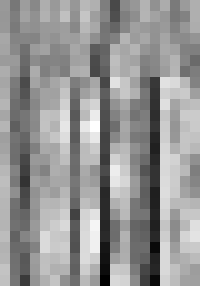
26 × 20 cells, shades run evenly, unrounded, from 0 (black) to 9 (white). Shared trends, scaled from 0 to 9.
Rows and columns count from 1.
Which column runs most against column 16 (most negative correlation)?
17
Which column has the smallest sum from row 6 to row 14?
16
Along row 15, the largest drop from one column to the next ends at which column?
11
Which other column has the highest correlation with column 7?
10
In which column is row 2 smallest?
12
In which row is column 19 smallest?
7
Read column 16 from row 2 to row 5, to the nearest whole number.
6 5 5 5
